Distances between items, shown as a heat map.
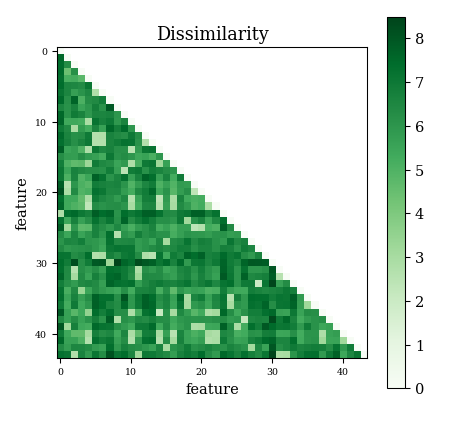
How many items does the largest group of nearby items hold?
9
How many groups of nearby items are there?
12
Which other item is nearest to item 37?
14
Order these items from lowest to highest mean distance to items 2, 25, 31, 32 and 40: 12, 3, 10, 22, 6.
22, 10, 3, 6, 12
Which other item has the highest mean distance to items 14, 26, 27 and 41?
30
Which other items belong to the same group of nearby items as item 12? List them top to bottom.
5, 6, 13, 29
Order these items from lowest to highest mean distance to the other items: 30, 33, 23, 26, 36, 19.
19, 26, 36, 33, 23, 30
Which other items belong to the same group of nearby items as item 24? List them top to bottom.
18, 35, 36
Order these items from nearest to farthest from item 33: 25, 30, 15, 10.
25, 15, 10, 30
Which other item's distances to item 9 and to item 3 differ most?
17
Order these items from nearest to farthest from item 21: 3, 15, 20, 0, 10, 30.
10, 3, 20, 15, 30, 0
